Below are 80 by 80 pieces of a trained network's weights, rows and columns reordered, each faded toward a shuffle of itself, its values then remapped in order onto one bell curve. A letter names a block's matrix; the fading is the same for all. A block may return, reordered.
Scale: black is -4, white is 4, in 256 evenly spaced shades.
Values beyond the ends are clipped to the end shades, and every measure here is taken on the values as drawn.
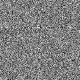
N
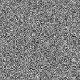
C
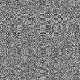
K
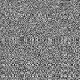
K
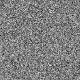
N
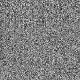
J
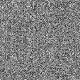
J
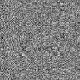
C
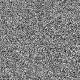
N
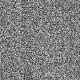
J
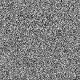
N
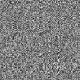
C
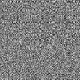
K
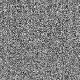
J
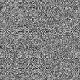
K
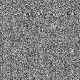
J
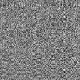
C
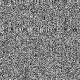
J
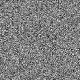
N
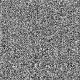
J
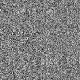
J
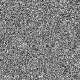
N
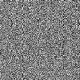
C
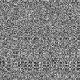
K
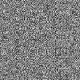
C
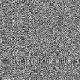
C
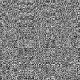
K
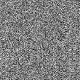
J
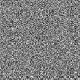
C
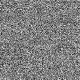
N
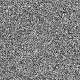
N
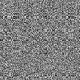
K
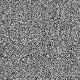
J
